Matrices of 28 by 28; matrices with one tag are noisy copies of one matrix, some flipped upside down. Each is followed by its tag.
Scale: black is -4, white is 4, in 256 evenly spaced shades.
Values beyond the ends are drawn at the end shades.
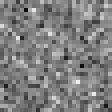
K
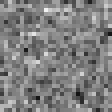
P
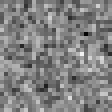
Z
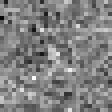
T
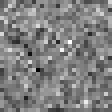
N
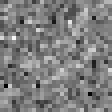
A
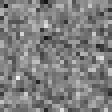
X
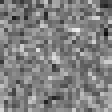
K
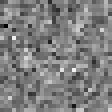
A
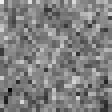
K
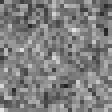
K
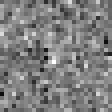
T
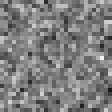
X
